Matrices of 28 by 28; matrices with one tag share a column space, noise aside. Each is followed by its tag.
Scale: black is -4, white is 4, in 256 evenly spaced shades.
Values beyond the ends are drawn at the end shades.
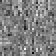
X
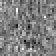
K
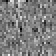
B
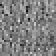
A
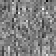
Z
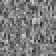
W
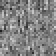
X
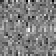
B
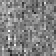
A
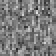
X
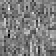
Z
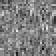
X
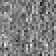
A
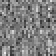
Z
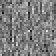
A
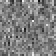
B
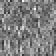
Z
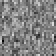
W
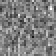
Z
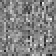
A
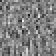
Z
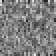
B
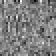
B
